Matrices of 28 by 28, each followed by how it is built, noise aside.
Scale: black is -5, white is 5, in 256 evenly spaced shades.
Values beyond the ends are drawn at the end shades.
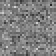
blocks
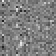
uneven columns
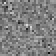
banded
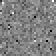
sparse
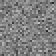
blocks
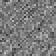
Hankel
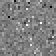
sparse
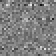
uneven rows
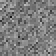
Hankel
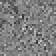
banded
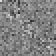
block diagonal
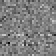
uneven rows
